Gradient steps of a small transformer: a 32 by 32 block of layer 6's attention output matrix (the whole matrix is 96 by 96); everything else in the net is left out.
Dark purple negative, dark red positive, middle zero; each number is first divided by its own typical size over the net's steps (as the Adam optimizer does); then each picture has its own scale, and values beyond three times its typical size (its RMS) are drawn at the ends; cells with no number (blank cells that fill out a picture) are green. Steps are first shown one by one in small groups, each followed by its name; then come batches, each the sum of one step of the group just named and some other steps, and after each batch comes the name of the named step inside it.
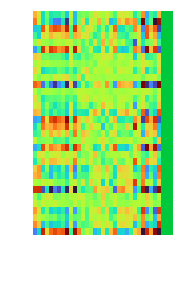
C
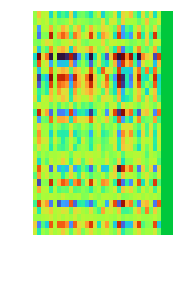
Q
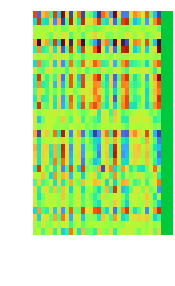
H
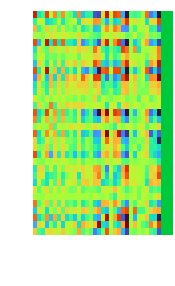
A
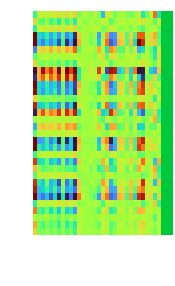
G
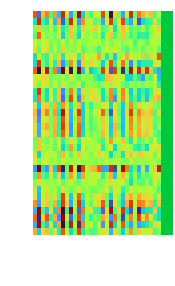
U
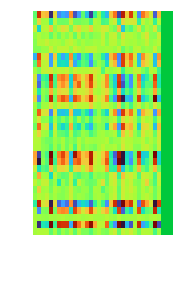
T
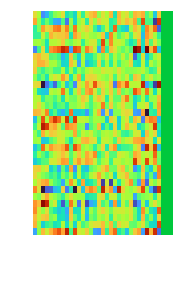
C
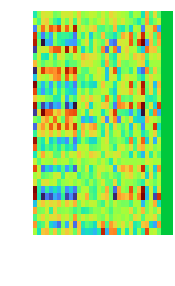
G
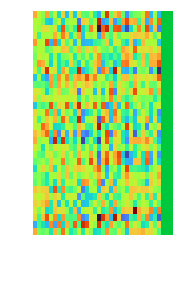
A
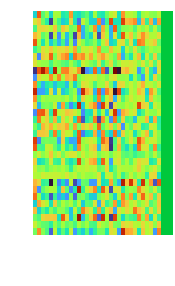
G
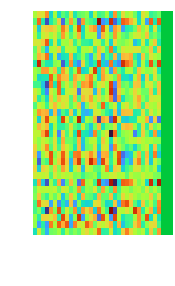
T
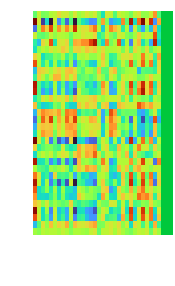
G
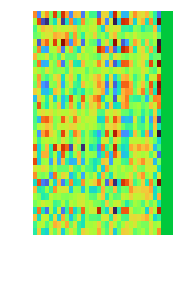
H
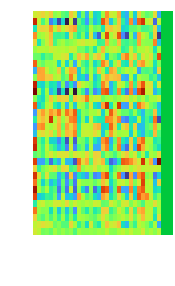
G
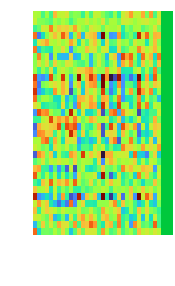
Q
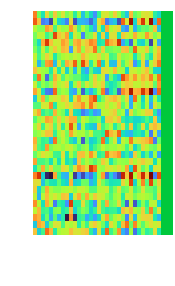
A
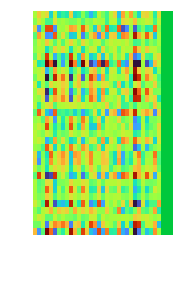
T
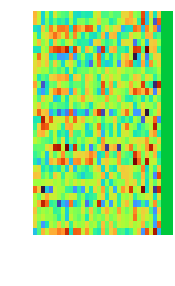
C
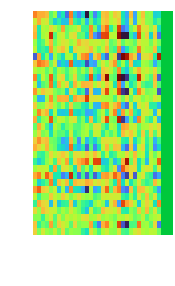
Q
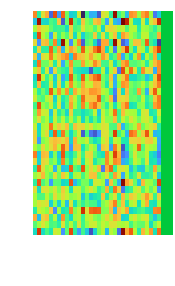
H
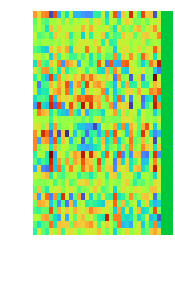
T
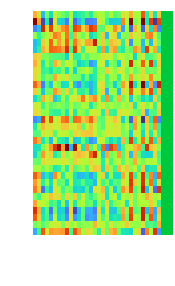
C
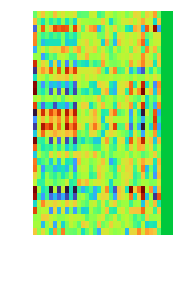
G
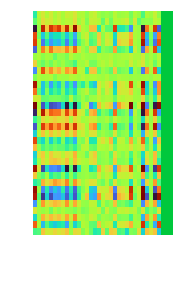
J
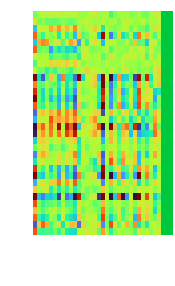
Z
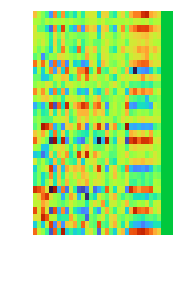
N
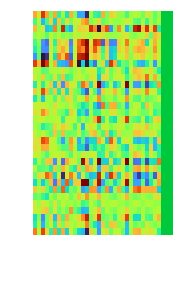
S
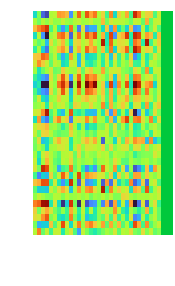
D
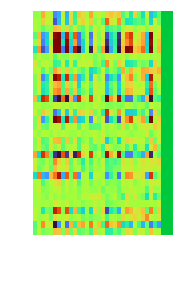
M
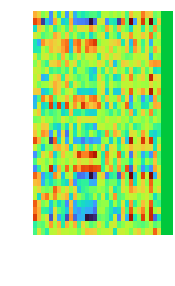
N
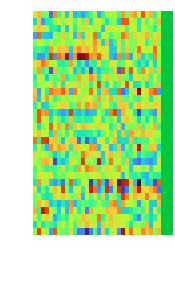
S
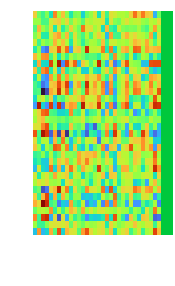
D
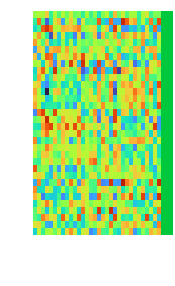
J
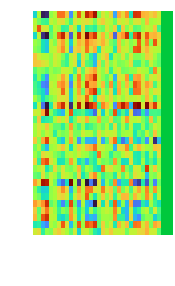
D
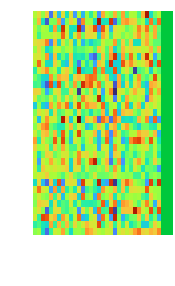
N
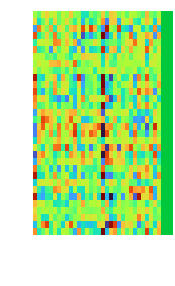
Z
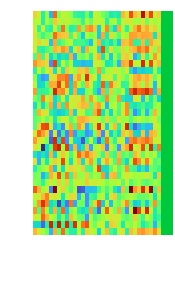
N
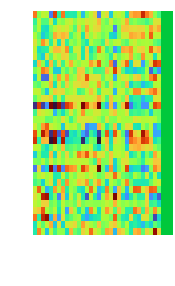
N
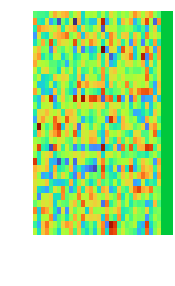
D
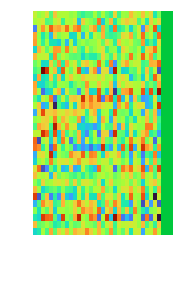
J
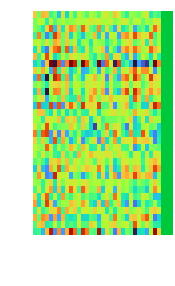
M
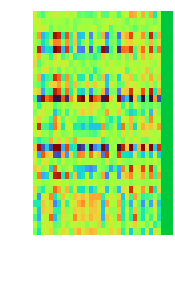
M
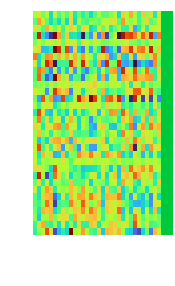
M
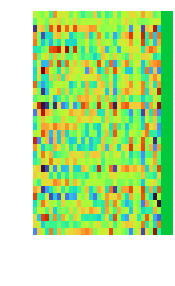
J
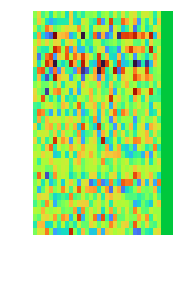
M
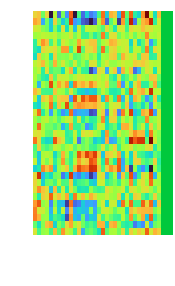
N
